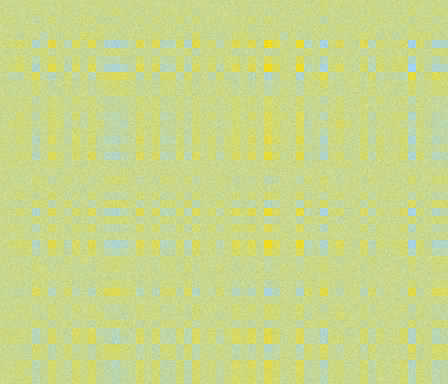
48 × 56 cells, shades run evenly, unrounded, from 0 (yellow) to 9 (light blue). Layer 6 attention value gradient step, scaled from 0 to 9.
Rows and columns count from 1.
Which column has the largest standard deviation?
34
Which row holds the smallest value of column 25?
6
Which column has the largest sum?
52
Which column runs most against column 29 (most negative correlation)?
13
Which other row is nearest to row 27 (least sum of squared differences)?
20
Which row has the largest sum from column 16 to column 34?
37
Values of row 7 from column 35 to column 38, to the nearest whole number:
5 4 5 5
